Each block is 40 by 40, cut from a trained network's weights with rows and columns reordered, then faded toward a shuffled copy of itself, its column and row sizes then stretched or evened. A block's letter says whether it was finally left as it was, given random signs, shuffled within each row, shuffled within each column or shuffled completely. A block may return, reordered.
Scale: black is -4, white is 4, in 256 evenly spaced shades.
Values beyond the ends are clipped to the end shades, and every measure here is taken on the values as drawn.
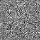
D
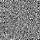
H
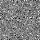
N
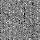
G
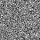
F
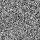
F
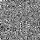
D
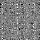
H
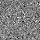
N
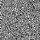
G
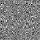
H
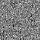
G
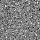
F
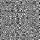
H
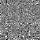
D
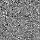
D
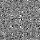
D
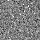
F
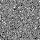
F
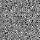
D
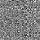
H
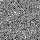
F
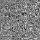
H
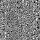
G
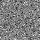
F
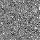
G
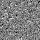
F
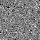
N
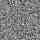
F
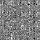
H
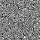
G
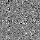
D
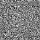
D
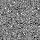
F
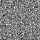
N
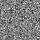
N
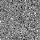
G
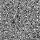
G
